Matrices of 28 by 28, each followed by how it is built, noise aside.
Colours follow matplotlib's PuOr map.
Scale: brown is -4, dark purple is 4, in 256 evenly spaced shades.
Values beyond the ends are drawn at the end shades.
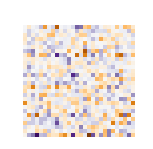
uneven rows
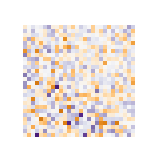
lower triangular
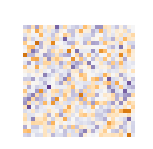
Hankel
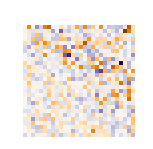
upper triangular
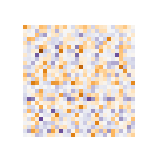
repeating columns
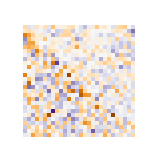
lower triangular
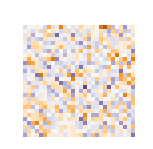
Toeplitz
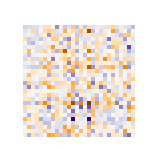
low rank
